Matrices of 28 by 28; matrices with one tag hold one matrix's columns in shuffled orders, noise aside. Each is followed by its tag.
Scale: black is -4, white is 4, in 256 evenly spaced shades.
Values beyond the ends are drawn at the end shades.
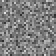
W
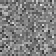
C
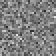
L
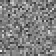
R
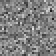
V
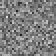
L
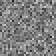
C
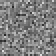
W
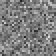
C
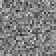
L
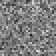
R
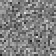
W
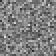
C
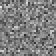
R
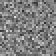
L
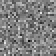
W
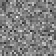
L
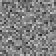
L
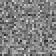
W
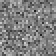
L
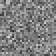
C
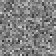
W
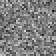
L
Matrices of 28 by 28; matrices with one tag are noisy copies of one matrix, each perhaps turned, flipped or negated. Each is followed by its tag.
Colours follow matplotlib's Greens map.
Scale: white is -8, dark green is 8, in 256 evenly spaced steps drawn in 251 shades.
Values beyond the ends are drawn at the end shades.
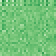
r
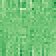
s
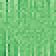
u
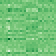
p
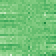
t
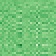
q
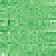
s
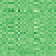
q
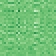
q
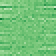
u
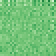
r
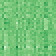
p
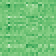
p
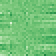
t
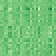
p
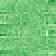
s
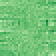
s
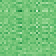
q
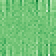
u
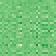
q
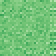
r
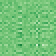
q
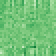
s
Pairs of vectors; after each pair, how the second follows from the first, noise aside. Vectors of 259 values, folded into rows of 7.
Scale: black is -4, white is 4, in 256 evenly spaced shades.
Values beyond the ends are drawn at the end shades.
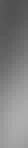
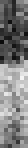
wrapped around, negated, scaled up.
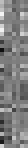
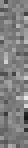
reversed, negated, partly zeroed.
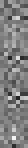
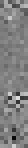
negated, partly zeroed.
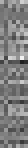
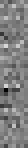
reversed, negated, partly zeroed.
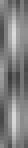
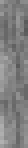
wrapped around, shrunk.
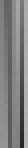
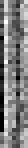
wrapped around, scaled up.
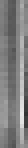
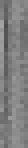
reversed, negated, shrunk.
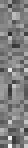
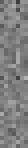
reversed, negated, shrunk.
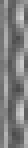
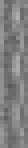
wrapped around, shrunk.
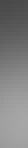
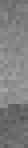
wrapped around, shrunk.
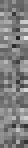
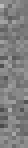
reversed, negated, shrunk.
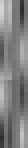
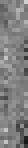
reversed, negated, partly zeroed.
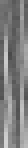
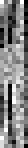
wrapped around, negated, scaled up.
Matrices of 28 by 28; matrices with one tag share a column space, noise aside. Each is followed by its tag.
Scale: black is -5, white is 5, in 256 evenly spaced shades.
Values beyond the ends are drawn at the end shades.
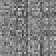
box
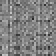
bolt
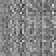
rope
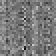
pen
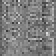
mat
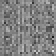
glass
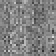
glass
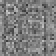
rope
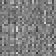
glass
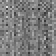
box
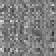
rope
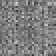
pen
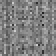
pen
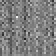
mat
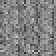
glass
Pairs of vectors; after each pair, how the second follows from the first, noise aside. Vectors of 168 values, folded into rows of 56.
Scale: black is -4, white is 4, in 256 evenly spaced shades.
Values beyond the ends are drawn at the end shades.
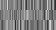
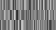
wrapped around, negated.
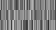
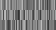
wrapped around.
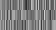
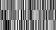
wrapped around, scaled up.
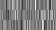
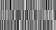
wrapped around, negated.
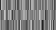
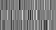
wrapped around, negated, partly zeroed.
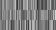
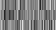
wrapped around.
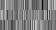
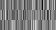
sign-scrambled.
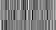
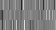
wrapped around, partly zeroed.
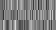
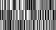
wrapped around, scaled up.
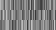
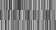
wrapped around.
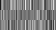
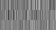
wrapped around, negated, shrunk.
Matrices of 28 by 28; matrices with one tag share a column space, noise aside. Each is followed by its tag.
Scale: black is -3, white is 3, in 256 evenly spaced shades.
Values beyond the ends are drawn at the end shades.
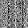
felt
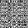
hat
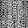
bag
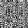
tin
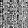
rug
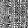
tin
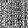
hat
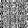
rug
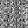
felt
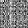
rug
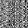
hat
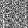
felt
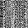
bag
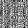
tin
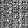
felt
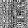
tin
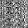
felt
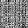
tin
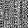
bag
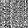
hat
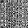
hat
